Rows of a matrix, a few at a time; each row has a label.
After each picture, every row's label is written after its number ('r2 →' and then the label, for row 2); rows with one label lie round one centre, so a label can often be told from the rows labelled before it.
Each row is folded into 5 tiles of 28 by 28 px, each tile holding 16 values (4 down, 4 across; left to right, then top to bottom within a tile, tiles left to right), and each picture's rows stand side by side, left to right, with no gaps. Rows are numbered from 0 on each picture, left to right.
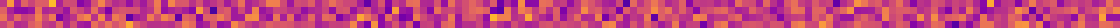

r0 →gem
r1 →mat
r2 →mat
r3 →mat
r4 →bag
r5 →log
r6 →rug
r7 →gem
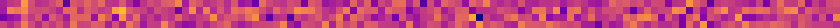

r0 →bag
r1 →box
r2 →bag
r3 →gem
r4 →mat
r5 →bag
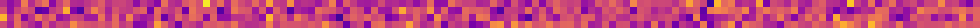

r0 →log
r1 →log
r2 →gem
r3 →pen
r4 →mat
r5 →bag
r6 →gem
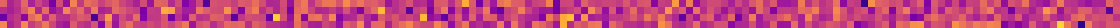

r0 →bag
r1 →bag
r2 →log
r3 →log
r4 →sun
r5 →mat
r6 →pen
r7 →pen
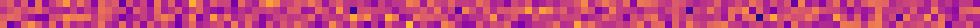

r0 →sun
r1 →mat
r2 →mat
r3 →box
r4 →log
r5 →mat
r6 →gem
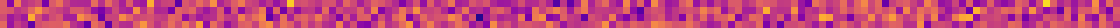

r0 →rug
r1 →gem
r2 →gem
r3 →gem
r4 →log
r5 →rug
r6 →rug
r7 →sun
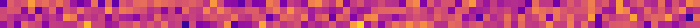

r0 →box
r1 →box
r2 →pen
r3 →gem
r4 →mat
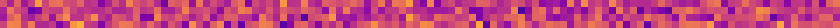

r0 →pen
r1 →pen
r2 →log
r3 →gem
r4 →gem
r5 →pen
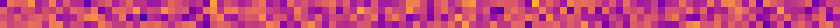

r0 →gem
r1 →bag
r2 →box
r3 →log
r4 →box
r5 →gem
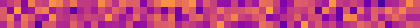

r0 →mat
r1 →box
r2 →box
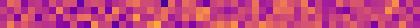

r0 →mat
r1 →pen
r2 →sun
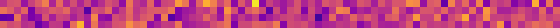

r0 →pen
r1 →sun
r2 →mat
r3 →pen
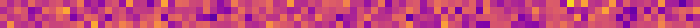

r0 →pen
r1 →log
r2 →gem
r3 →box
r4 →gem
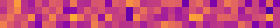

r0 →mat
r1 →rug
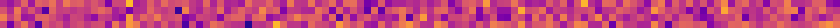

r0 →log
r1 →box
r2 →gem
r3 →log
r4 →log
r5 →bag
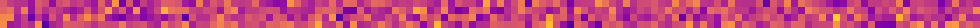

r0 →sun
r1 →bag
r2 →gem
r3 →log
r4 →log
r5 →bag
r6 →pen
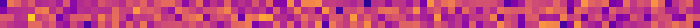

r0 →gem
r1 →rug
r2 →box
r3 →box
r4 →log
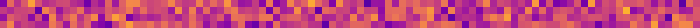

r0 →box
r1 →rug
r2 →box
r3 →sun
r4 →pen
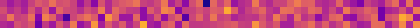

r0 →mat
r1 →bag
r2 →rug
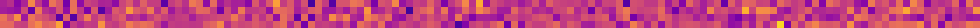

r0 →gem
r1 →pen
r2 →sun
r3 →pen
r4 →pen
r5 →pen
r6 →pen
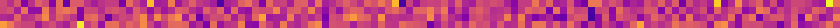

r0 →pen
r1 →gem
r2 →sun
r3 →sun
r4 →pen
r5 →mat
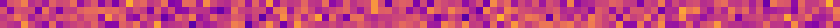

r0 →box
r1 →log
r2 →log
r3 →bag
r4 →gem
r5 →mat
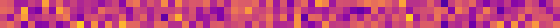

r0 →pen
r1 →log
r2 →log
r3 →pen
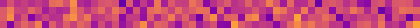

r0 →sun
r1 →mat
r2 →gem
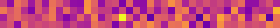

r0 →rug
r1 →gem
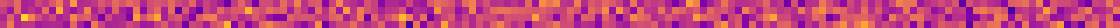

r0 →mat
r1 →box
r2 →rug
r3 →box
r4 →mat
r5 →box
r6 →sun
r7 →pen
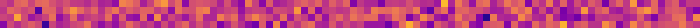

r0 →box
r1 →rug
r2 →box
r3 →log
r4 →bag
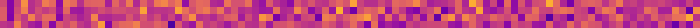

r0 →log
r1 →rug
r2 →mat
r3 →mat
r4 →rug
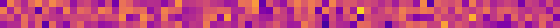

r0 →box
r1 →sun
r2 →box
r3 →rug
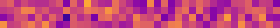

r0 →bag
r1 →gem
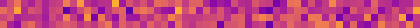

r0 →sun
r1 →rug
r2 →gem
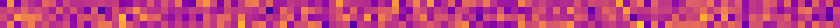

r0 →gem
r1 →sun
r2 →sun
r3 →gem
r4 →pen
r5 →sun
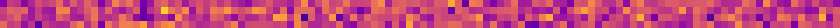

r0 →pen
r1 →bag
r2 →log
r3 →rug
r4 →bag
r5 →gem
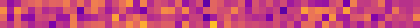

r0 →log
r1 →bag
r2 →bag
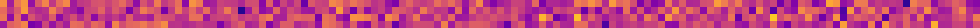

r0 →log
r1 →rug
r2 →mat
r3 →rug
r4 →box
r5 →mat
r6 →bag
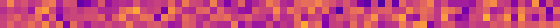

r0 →gem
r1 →mat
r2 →box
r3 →sun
